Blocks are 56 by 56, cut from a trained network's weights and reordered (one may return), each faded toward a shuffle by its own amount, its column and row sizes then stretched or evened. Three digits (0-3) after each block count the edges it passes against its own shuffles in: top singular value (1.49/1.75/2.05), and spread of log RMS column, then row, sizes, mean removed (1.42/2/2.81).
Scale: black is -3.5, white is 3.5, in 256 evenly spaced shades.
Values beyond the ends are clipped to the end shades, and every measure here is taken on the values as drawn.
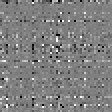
0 2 3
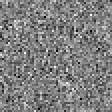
1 0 0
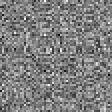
3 2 0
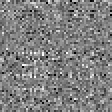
2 1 2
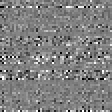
1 1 3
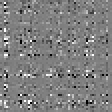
0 3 3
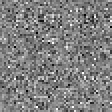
2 1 1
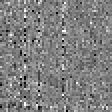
1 2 1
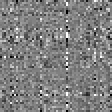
1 2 2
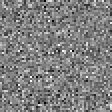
0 1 2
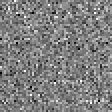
0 0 1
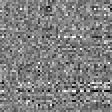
3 1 2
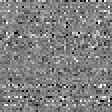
1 0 3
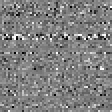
1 0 3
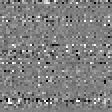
0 1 3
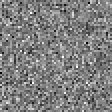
1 0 0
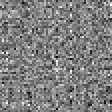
1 1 0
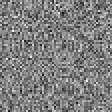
3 0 0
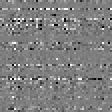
1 1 3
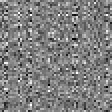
3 3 0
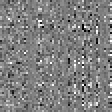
1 3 1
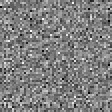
2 1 0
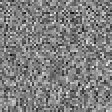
2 0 0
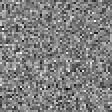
1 0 0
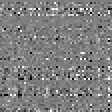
2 1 3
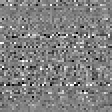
0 0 3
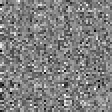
2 2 0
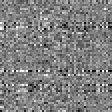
3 0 2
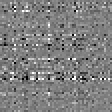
2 1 3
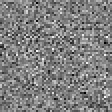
2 1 1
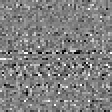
1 0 3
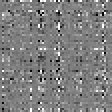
3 3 3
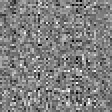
2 2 1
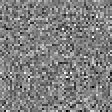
1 1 2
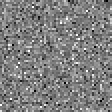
0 0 0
